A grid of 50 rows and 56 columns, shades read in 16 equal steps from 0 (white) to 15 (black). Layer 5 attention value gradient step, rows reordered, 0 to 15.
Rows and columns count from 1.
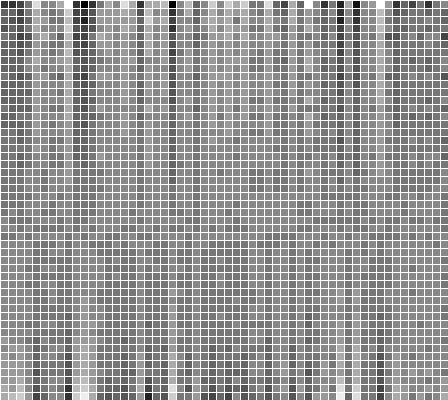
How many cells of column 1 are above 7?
28
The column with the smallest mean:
9
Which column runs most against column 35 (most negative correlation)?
8
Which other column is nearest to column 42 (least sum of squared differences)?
55
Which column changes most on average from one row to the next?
39
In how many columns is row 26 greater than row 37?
15
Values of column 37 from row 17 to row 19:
7 7 7
